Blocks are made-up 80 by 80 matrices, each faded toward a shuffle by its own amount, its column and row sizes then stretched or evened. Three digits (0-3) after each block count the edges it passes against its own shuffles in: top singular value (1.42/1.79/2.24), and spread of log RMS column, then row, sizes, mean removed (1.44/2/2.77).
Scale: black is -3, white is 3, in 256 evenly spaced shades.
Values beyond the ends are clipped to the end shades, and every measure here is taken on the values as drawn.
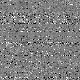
2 0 3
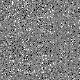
0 2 0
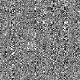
2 3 1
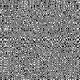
3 1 2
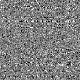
2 1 2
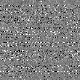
1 0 3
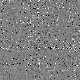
0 1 2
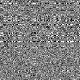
3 0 3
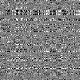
3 1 3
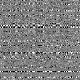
3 0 3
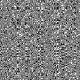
3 2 0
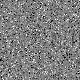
0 0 0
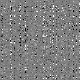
0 3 2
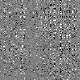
2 3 2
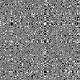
3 2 2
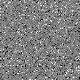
1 0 1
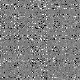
0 2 3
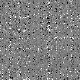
0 3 1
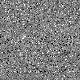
0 0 1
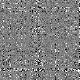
0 3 3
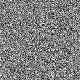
2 0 1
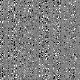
1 3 1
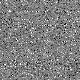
0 0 1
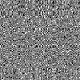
3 1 1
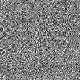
2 0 0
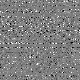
1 0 3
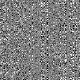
2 3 0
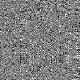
2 2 0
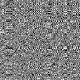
3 1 2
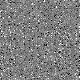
0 2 0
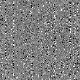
1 3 0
